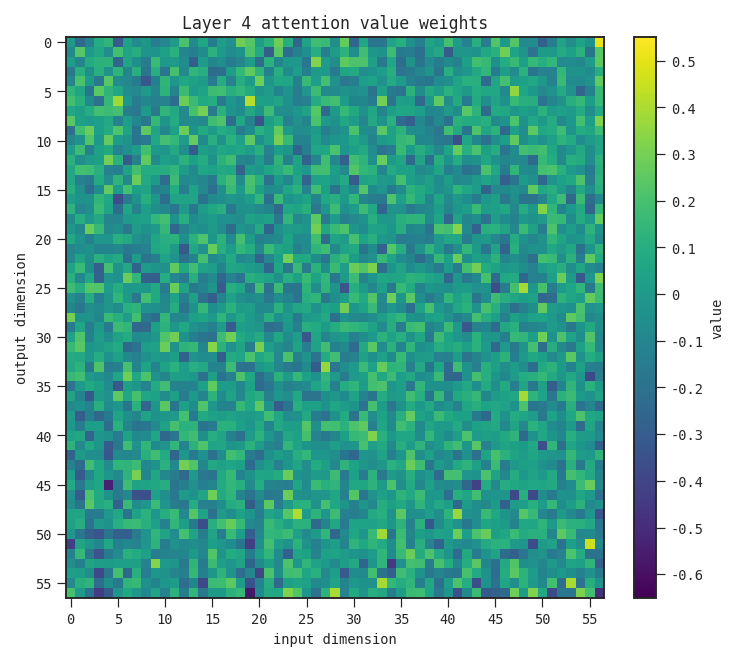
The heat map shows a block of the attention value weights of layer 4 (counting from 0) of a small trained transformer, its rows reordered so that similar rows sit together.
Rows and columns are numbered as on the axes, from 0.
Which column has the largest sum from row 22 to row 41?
32
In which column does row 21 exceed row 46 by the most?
47
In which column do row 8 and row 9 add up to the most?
56
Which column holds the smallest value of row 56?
19
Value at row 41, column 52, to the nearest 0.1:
-0.2
